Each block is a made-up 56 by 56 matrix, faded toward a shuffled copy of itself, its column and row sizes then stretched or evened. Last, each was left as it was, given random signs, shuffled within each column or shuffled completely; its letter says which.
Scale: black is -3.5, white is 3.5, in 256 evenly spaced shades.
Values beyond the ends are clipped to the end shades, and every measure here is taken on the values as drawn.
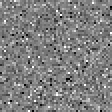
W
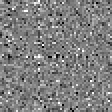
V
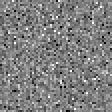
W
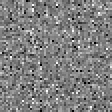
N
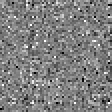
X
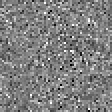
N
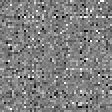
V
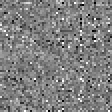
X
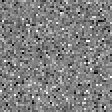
W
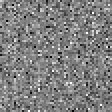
N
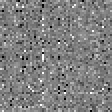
V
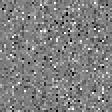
N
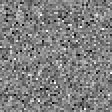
W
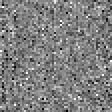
N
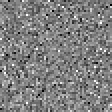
W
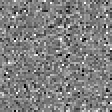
V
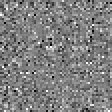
V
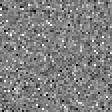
W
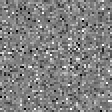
X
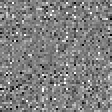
V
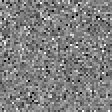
W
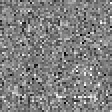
X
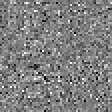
V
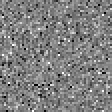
W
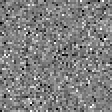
W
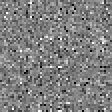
X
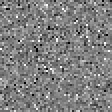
W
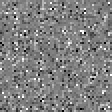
X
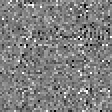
X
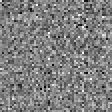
V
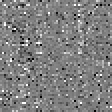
V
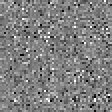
V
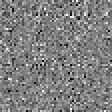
V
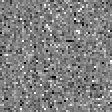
W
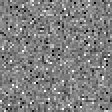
W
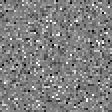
W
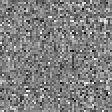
X
